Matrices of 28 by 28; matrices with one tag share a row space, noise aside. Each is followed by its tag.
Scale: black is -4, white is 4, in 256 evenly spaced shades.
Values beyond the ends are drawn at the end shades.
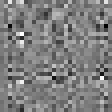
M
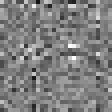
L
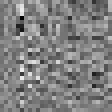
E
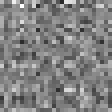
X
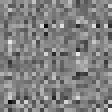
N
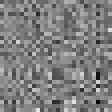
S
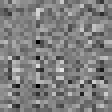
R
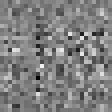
R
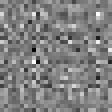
L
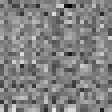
X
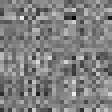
S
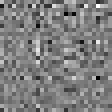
S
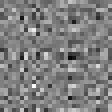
L
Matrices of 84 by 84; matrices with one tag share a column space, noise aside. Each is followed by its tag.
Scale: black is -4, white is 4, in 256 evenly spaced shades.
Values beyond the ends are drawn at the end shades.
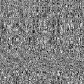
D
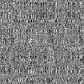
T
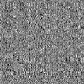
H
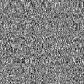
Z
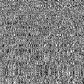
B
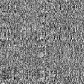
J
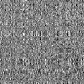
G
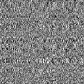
Z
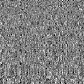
B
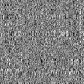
G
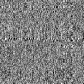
J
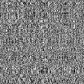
T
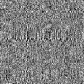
J
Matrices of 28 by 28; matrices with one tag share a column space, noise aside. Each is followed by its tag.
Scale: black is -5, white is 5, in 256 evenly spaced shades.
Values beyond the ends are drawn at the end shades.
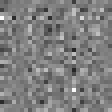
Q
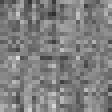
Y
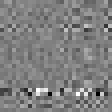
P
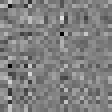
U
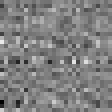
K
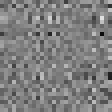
U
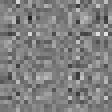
U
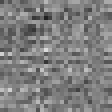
Q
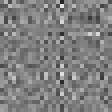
U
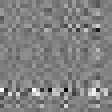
P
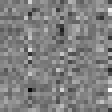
Q
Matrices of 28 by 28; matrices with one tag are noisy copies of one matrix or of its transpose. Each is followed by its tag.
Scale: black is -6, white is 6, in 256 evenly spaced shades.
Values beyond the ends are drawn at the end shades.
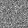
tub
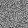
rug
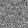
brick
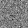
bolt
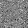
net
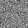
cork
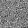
net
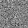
rug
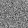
bolt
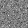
bolt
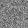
brick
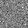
tub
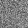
cork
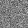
cork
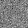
cork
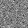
tub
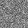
brick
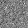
brick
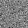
rug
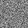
tub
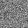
bolt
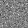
tub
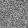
cork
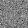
net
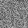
cork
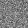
cork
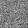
net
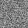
tub
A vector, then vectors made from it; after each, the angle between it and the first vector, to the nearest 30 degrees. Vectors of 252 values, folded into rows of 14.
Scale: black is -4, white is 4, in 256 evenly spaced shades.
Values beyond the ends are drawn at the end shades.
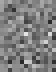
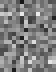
90 degrees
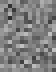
30 degrees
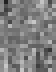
90 degrees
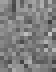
30 degrees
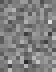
150 degrees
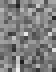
60 degrees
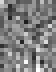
60 degrees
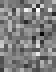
90 degrees
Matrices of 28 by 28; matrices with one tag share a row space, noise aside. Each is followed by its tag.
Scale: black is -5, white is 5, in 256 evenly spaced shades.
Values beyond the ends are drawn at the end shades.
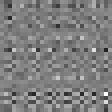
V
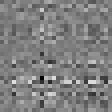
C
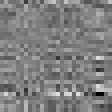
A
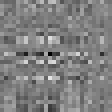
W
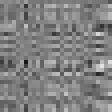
A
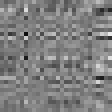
A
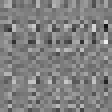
V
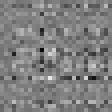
C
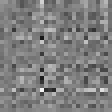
C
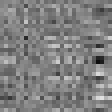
A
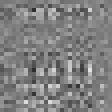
W
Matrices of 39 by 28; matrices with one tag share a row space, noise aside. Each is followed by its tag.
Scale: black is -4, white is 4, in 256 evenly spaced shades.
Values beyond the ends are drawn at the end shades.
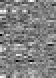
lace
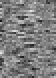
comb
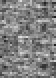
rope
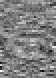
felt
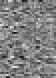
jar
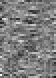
comb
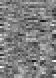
felt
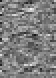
comb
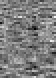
felt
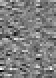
jar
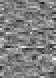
felt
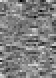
felt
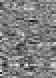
comb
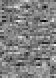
rope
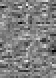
rope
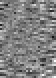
felt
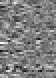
jar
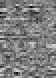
lace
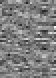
rope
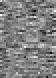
felt
